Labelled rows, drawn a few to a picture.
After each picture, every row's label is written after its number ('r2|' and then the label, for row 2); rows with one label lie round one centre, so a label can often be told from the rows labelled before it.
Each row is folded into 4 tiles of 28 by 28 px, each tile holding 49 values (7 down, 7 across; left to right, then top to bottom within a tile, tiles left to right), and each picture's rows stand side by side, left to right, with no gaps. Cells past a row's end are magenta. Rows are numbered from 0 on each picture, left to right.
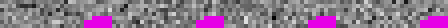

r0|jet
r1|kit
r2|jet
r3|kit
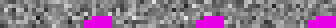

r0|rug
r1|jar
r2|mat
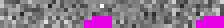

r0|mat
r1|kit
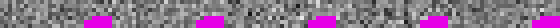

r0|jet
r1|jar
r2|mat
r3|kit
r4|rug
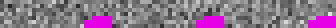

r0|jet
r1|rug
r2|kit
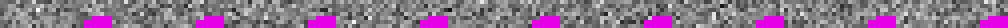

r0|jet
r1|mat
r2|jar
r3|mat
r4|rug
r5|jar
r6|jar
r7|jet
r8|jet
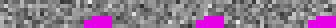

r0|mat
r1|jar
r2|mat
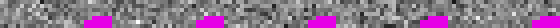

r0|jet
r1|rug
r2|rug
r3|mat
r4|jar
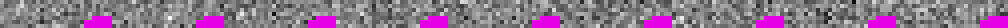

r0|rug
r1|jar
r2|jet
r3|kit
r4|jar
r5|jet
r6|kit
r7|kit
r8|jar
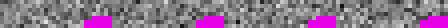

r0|jar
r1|rug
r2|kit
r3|jet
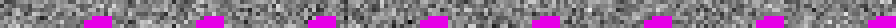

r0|rug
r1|jet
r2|mat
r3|mat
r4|rug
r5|jet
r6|jet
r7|rug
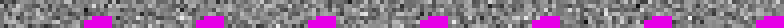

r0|rug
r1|jar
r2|jet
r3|kit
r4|jar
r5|kit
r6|mat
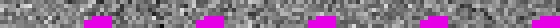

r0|kit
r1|jar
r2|rug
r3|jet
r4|kit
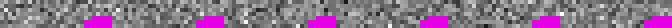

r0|jet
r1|jet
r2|jar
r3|rug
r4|rug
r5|jet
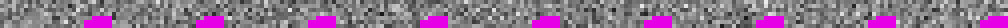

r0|kit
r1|rug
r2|kit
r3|jar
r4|jar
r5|kit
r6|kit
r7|kit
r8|mat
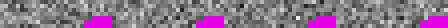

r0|rug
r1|jet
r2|mat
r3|jet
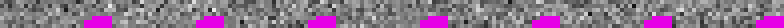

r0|mat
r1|rug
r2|jar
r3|mat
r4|jet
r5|jar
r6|rug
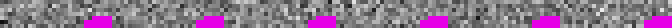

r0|mat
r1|jar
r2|jet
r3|jar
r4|mat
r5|mat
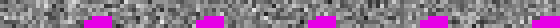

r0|jet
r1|kit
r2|jet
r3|mat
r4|jet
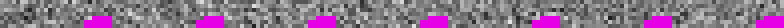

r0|kit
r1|jet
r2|kit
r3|jar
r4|kit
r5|jet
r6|jet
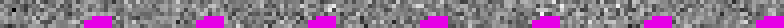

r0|jet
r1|rug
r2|mat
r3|kit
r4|rug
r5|kit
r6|jet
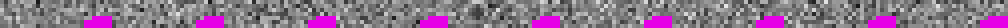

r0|kit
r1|kit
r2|mat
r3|mat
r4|rug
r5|jar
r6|mat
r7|jar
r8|jet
